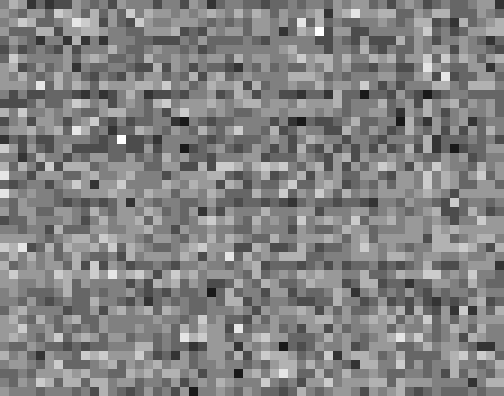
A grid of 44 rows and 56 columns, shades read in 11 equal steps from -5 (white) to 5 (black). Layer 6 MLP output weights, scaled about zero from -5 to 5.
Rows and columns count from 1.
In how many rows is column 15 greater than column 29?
20
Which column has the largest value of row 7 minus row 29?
26
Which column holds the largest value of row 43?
53
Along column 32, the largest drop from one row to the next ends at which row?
40
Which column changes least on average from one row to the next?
38
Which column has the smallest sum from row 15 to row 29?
34
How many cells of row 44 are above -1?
44
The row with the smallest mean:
31
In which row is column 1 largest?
16
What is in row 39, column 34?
2
